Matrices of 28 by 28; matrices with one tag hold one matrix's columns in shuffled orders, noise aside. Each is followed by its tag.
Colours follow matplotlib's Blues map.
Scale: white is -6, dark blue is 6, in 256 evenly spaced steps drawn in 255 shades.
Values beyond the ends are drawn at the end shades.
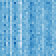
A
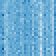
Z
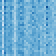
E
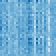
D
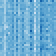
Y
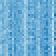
Z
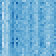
A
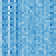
E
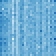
D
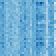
A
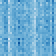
D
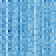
Y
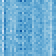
Y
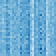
Z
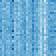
Y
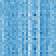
Z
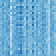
E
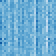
D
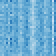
D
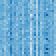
Z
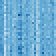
Z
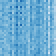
E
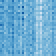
E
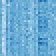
D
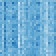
A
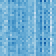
D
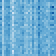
E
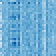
A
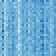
Y
